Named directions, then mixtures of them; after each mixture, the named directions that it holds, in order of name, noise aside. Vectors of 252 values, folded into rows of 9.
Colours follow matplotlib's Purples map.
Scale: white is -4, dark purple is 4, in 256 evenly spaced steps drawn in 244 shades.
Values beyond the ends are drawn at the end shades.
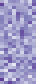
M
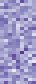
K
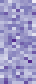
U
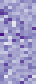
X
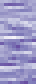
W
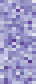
U.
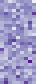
U.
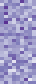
K, X.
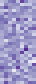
K.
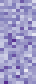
K, U.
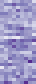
U, W.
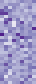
X.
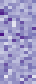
X.
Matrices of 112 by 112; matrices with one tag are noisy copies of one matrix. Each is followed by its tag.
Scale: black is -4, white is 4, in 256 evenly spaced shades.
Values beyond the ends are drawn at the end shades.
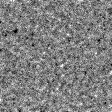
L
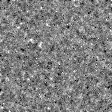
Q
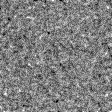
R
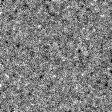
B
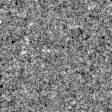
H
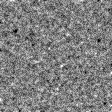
L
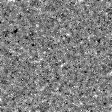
L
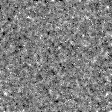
R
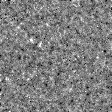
Q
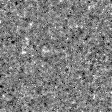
H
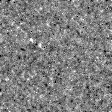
Q
